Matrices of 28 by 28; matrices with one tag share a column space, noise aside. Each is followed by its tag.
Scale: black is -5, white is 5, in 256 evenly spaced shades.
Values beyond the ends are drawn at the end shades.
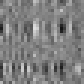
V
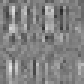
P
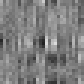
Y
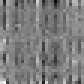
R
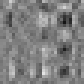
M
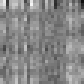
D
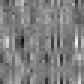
Y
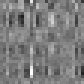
M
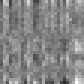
R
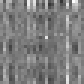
D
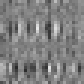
V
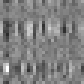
V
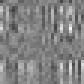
P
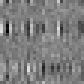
V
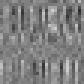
P
